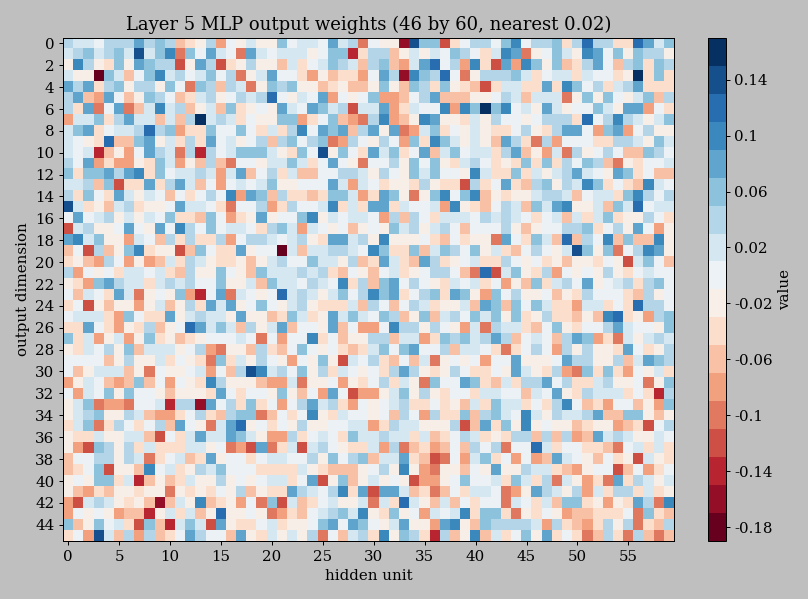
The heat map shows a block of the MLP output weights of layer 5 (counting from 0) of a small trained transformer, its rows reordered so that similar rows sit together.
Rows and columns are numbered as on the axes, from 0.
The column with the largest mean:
31
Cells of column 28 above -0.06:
34
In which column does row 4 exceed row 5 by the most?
49
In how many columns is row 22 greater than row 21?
31
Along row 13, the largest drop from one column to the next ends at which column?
5
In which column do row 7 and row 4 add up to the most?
13
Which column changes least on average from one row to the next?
22
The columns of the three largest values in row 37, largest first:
46, 19, 3
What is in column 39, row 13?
-0.12
